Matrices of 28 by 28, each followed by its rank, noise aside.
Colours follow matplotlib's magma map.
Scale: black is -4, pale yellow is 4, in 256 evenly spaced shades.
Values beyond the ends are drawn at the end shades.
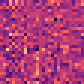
four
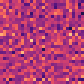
six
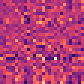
four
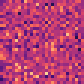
five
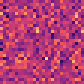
six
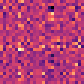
four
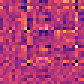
two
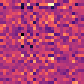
three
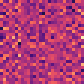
four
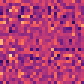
five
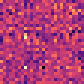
five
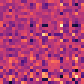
two
